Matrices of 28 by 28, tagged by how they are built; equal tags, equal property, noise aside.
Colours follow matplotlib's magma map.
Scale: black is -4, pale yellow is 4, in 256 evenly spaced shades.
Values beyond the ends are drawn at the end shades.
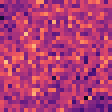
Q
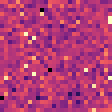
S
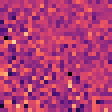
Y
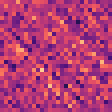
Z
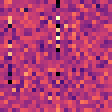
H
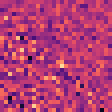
Y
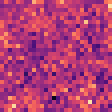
Q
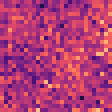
Q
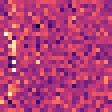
H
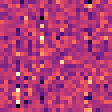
H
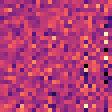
H
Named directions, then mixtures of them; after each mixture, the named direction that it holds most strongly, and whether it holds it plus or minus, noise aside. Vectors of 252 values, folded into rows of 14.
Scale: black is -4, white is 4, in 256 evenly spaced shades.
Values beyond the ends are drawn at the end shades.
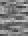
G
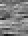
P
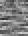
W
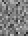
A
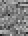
A, plus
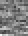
W, plus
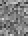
A, plus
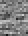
P, plus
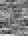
P, minus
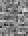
W, plus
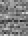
G, minus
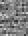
G, minus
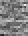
G, plus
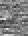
P, minus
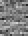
W, plus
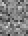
A, plus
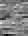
P, plus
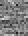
P, minus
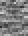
G, plus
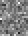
A, minus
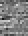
P, plus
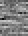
W, plus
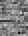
W, minus
